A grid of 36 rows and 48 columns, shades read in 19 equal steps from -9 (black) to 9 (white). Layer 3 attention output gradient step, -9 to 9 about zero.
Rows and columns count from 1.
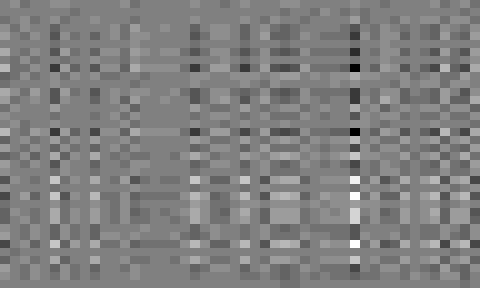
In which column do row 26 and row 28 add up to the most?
36
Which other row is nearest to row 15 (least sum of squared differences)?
22
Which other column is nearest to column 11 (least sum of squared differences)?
16
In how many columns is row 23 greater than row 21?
23
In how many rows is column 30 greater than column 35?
9
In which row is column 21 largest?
25
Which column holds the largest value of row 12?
1
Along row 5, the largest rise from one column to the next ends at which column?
37
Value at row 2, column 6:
0
